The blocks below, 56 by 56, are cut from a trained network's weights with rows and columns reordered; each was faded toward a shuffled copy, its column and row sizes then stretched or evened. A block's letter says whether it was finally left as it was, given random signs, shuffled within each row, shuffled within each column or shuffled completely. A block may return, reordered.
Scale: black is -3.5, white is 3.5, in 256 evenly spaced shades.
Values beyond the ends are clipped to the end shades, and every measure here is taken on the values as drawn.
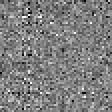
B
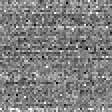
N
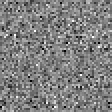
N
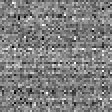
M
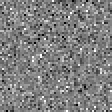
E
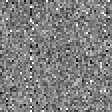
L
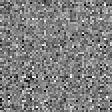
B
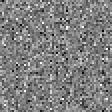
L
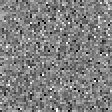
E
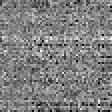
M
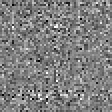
B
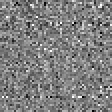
B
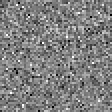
E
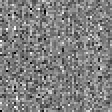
L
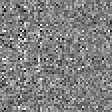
B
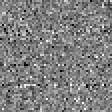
N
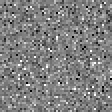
E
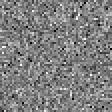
E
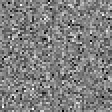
L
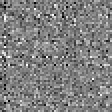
B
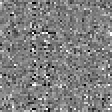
B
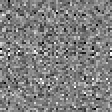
M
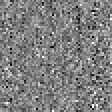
L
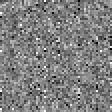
L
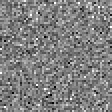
E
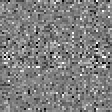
B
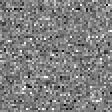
N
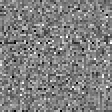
N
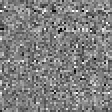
B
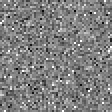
E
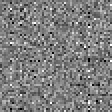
B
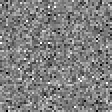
L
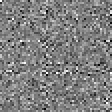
M
